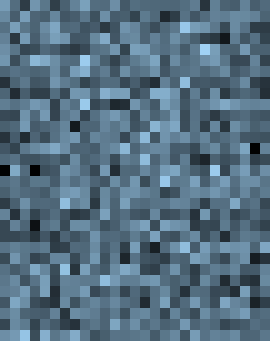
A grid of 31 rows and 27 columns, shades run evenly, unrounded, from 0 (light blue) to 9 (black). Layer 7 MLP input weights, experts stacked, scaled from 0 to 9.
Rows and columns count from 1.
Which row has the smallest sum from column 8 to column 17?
9
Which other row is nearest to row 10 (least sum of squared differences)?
17
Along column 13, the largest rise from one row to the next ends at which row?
10
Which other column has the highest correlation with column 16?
11
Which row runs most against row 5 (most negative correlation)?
19
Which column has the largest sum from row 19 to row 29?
26
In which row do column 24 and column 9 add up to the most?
20
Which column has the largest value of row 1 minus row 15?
15
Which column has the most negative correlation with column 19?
16
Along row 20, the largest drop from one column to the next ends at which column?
21
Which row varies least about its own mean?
7
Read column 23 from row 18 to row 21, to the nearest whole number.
3 4 4 4
